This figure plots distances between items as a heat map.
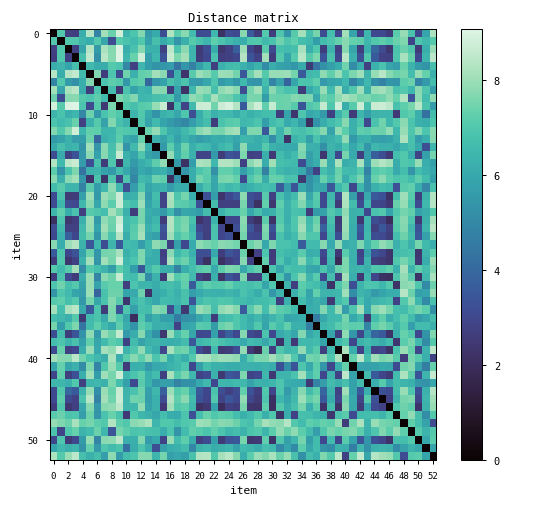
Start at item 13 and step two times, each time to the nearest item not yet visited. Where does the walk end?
6
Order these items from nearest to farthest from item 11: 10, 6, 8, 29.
29, 10, 6, 8
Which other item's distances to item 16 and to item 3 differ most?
9
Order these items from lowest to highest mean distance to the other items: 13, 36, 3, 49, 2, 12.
2, 3, 13, 36, 49, 12
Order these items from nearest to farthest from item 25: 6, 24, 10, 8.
24, 6, 10, 8
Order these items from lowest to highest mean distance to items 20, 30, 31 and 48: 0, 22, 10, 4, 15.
15, 0, 10, 4, 22
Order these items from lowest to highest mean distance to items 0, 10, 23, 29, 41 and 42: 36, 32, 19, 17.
19, 32, 17, 36
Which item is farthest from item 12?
3
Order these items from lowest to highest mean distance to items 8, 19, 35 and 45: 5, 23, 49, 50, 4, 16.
4, 50, 23, 49, 16, 5
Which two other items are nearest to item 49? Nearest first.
1, 8
